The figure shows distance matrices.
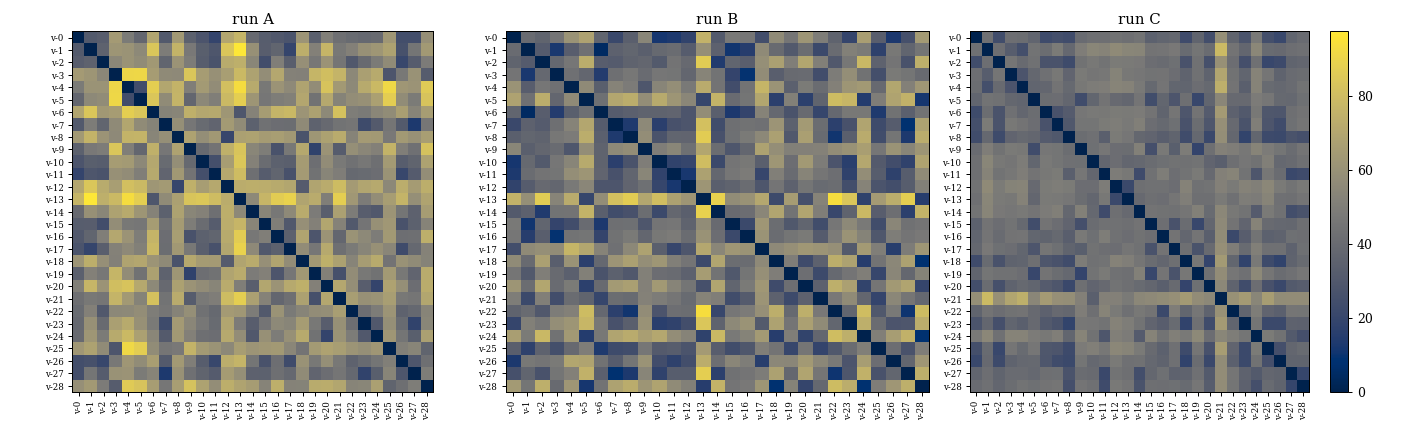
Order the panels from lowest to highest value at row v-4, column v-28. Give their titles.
run C, run B, run A
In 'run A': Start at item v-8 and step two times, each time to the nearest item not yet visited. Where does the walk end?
v-18
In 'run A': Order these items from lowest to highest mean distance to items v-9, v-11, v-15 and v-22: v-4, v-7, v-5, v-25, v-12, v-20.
v-7, v-5, v-4, v-20, v-25, v-12
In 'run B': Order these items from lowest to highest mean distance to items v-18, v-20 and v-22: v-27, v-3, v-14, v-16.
v-3, v-16, v-27, v-14
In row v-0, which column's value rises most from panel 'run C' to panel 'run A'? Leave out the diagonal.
v-6
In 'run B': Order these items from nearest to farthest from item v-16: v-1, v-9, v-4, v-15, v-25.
v-1, v-15, v-25, v-9, v-4
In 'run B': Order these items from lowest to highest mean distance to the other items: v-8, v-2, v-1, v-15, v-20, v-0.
v-1, v-15, v-0, v-8, v-2, v-20
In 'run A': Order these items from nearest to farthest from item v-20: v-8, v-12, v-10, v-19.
v-19, v-10, v-8, v-12
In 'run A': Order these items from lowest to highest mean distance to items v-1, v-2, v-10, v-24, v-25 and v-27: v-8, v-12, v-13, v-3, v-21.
v-21, v-3, v-8, v-12, v-13
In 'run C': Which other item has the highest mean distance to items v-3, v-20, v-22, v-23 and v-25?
v-21
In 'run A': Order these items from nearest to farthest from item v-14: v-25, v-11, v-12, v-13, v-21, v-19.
v-11, v-19, v-13, v-25, v-21, v-12
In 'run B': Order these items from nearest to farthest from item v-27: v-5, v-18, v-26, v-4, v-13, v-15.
v-26, v-15, v-4, v-18, v-5, v-13
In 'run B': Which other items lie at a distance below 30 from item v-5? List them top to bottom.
v-13, v-18, v-20, v-24, v-28
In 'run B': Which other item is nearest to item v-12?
v-11
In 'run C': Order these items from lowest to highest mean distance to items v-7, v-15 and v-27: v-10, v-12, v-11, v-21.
v-11, v-10, v-12, v-21
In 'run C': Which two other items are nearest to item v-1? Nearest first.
v-4, v-3
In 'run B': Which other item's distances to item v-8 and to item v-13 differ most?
v-22
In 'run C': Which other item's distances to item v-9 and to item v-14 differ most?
v-19
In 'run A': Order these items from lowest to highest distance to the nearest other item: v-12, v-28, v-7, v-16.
v-7, v-12, v-16, v-28
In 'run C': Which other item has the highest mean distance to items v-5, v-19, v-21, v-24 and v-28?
v-1
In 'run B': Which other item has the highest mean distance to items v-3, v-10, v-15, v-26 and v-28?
v-13
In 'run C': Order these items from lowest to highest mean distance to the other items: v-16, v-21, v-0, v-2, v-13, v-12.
v-0, v-2, v-16, v-13, v-12, v-21
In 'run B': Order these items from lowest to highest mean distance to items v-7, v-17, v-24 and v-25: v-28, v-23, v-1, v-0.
v-0, v-1, v-23, v-28
